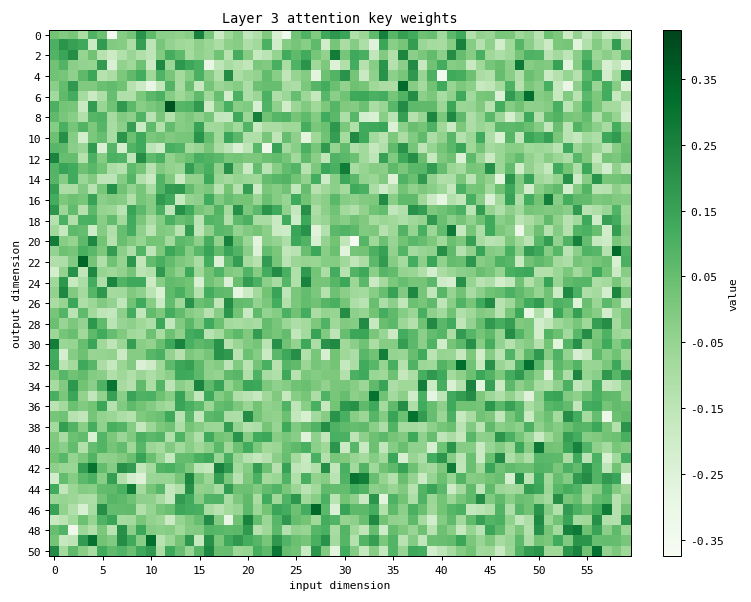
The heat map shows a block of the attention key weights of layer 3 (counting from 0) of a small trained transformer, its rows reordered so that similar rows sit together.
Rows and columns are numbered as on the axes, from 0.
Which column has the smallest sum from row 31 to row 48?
44
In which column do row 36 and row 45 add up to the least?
34
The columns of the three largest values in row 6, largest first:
49, 37, 47
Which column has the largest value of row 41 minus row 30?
40
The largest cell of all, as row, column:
7, 12
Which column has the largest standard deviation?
54
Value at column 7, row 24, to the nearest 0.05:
0.1
